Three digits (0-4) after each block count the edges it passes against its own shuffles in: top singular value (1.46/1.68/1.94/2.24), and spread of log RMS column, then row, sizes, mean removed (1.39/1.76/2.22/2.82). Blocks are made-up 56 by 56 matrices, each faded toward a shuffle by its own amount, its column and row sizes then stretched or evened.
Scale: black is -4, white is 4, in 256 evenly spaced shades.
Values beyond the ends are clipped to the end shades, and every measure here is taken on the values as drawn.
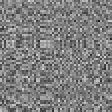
4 1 3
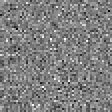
3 0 0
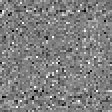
1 0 1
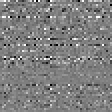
4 1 4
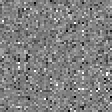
2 2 1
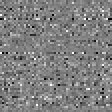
0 1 4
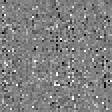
1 2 2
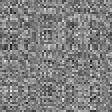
4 3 0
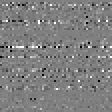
3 0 4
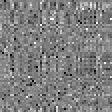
4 1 0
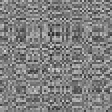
4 0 3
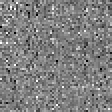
1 2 0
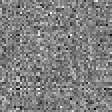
3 1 1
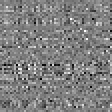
4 0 4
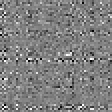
4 3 4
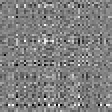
4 3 4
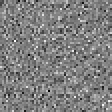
3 0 0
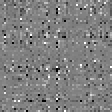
2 3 3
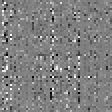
3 4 2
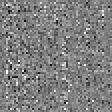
0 3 1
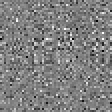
4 2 2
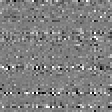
3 1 4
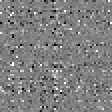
1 2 3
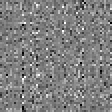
3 4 1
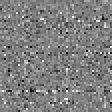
2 1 2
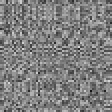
4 1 2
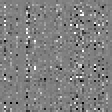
0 4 2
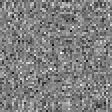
3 0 0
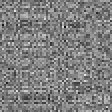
4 0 2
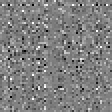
3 3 2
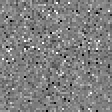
0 1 0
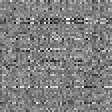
4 0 4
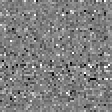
0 1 3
